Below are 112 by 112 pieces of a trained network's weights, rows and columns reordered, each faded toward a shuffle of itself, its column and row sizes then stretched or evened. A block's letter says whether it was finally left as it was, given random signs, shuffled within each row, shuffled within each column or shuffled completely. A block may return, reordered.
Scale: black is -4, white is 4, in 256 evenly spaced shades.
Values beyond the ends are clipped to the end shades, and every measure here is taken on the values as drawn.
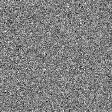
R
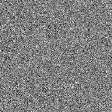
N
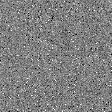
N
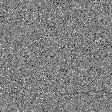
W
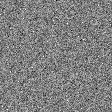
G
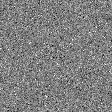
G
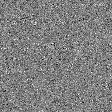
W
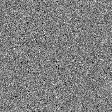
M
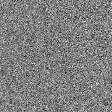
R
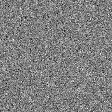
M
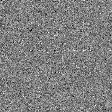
R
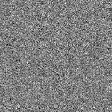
N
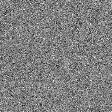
R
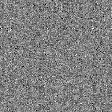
N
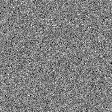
W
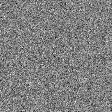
W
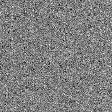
M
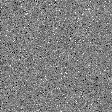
M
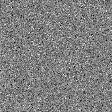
M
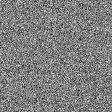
R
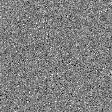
M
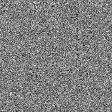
R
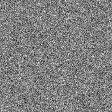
M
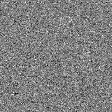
W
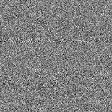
N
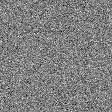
G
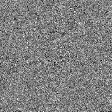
N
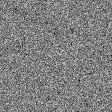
G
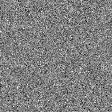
R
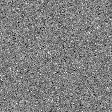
G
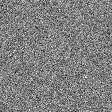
G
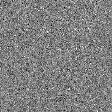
N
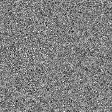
R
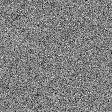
G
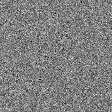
W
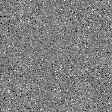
R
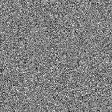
N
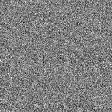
N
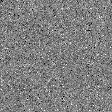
R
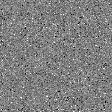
N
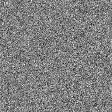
M
